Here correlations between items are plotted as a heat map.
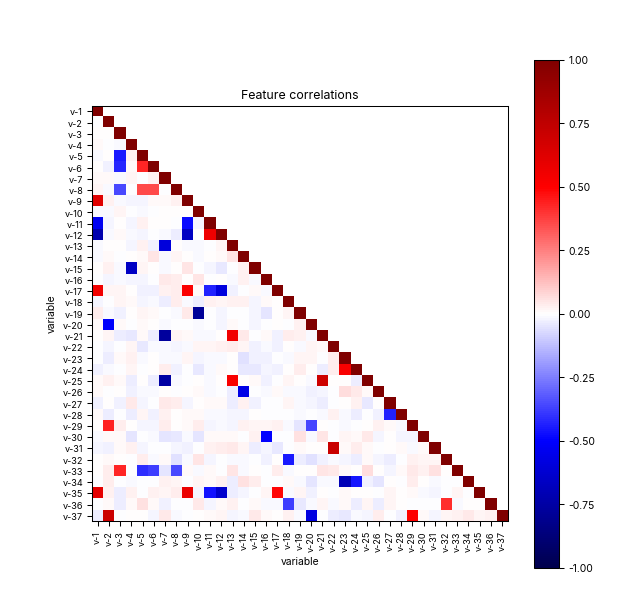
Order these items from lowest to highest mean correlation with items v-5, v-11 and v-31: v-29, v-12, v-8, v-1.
v-1, v-29, v-8, v-12
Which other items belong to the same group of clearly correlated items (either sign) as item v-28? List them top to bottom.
v-27
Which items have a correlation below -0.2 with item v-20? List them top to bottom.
v-2, v-29, v-37
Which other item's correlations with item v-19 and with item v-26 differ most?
v-10
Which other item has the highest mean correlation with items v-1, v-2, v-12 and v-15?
v-37
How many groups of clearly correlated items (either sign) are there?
12
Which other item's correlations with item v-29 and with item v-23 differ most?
v-34
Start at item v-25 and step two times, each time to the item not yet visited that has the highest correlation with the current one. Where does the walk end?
v-13
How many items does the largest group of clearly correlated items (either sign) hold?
6
